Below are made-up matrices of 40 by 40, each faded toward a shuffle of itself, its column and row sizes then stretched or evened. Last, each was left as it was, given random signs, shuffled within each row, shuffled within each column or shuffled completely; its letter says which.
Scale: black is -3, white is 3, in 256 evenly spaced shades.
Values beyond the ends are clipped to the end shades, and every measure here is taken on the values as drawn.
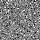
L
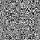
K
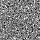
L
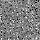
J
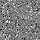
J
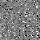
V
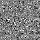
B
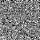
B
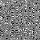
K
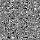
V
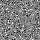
L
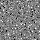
L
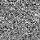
B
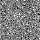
L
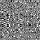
K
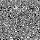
B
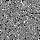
L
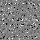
B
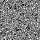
L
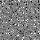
V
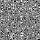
V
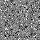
J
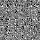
V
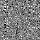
V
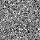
B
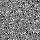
B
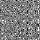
K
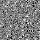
V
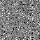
V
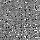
V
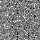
J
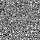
B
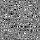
K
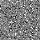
J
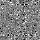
V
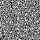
J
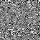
B
